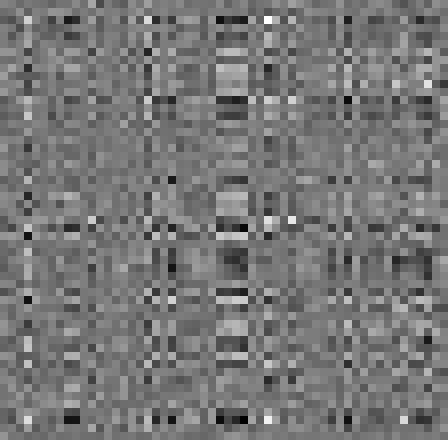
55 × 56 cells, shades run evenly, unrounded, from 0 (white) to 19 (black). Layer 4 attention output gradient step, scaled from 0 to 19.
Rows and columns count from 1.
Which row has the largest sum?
29
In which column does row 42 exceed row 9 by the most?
54
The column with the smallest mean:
4
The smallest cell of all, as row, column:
3, 34
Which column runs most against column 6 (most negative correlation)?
39
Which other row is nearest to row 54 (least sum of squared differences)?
1
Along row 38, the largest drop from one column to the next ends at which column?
5
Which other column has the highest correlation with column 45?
56
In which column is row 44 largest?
31
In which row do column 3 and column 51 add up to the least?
53
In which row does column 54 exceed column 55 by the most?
43
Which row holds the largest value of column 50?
33
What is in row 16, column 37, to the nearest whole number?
11
